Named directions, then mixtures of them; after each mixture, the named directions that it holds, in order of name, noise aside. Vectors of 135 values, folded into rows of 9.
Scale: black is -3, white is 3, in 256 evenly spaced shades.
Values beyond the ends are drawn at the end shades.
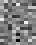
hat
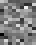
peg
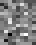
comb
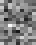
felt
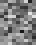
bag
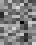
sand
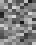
bag, peg, sand.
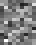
comb, felt, peg.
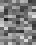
bag, felt.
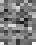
bag, felt, sand.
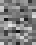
bag, felt.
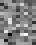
comb.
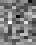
bag, comb, hat.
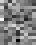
felt, hat.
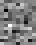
felt, hat.
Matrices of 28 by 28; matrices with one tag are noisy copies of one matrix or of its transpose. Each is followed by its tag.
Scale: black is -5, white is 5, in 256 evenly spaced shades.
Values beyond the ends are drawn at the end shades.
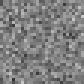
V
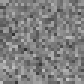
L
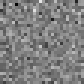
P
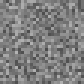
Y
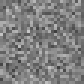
Y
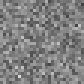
Y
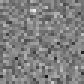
P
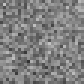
V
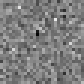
L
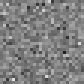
Y
